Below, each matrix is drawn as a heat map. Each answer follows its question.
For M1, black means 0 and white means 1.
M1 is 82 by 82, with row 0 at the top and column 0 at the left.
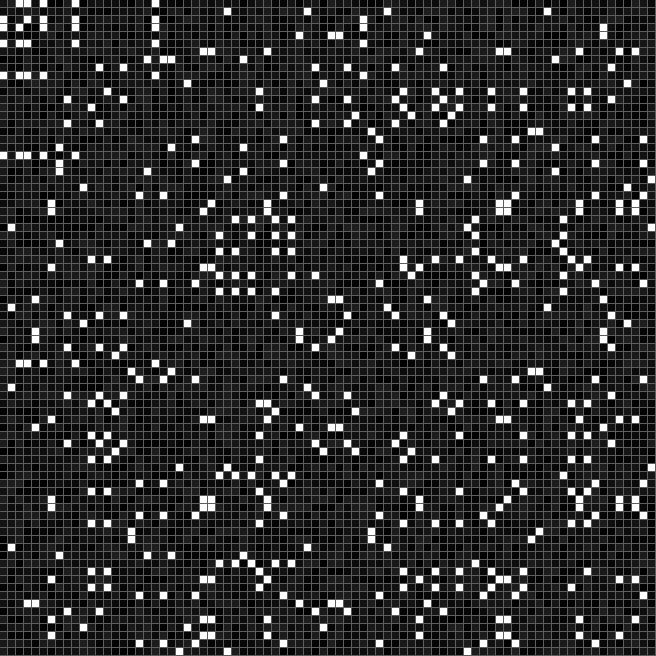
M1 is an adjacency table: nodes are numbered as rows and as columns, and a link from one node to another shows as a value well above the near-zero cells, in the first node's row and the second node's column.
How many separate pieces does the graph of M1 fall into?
5
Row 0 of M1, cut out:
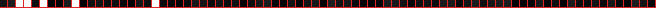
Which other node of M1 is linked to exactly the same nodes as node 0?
node 45
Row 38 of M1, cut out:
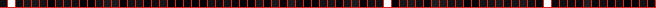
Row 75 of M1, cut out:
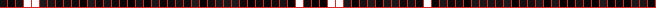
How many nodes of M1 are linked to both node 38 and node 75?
0
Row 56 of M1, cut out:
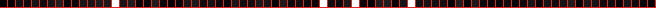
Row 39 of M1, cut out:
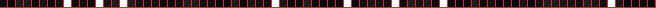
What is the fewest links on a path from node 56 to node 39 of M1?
3
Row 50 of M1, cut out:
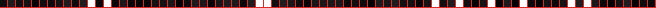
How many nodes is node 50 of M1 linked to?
10
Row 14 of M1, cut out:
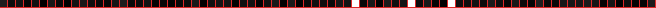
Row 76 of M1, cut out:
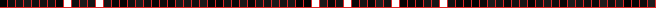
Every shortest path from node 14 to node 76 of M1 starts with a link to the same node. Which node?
node 51
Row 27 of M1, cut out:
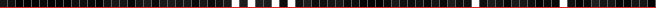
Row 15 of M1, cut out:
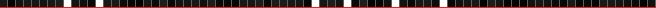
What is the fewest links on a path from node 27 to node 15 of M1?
3
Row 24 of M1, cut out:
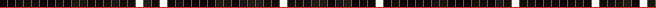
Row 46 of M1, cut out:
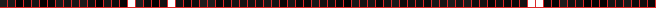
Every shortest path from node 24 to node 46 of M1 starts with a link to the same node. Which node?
node 20
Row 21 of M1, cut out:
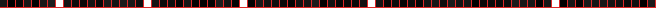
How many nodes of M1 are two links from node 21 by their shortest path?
4
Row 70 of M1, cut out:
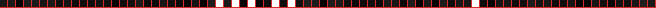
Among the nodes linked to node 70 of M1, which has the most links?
node 34
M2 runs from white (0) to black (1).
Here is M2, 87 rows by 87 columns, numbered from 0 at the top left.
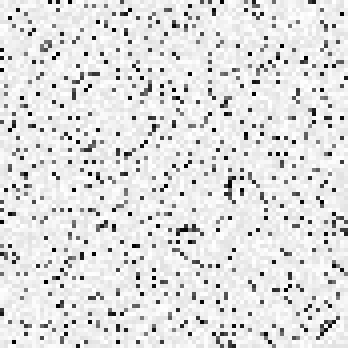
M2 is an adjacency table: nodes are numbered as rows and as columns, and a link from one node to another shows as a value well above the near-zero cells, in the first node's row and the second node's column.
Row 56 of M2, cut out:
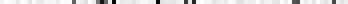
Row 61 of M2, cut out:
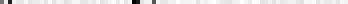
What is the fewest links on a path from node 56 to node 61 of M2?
4
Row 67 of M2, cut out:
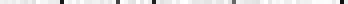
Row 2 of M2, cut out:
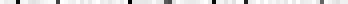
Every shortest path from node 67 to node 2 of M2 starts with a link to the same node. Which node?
node 38
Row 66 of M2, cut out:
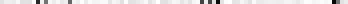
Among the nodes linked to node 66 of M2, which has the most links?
node 83
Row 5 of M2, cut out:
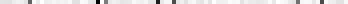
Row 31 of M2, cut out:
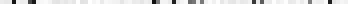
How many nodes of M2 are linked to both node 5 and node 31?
3
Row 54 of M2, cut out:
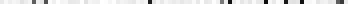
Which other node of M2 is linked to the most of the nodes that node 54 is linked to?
node 15
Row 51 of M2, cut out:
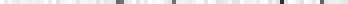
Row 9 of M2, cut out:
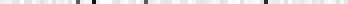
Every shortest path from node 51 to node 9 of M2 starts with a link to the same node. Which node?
node 29
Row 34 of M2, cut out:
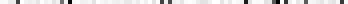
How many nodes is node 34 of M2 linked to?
11
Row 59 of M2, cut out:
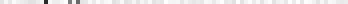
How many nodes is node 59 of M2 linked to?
3
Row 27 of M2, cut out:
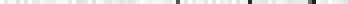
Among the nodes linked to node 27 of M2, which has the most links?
node 44
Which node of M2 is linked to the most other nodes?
node 81
